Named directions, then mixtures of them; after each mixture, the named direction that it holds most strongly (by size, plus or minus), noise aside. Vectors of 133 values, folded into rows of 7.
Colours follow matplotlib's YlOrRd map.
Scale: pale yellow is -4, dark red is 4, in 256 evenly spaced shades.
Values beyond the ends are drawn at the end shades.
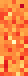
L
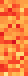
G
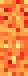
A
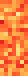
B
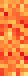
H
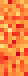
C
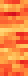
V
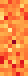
L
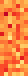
G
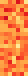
A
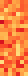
B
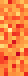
C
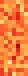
A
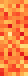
H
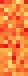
A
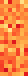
C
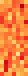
L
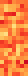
B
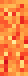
L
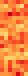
V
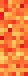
H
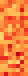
G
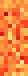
H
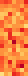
L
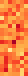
G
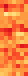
V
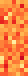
L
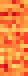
V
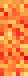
H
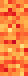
G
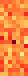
L
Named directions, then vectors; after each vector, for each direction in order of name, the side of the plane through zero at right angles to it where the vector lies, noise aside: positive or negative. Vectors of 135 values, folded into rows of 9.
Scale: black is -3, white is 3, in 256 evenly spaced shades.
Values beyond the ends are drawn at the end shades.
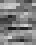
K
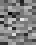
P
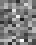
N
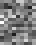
negative, negative, negative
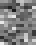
negative, negative, negative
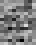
positive, negative, negative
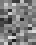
positive, positive, negative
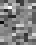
positive, positive, positive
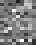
negative, positive, positive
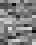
negative, negative, positive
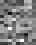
negative, positive, positive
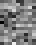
positive, positive, positive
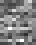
negative, positive, positive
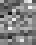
negative, positive, positive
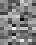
negative, positive, negative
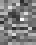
positive, negative, positive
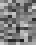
positive, negative, negative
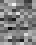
positive, negative, negative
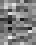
positive, positive, negative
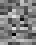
negative, positive, negative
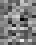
negative, positive, negative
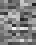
negative, positive, negative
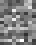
negative, positive, positive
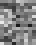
negative, negative, negative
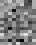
positive, negative, negative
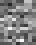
negative, positive, positive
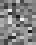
negative, negative, positive
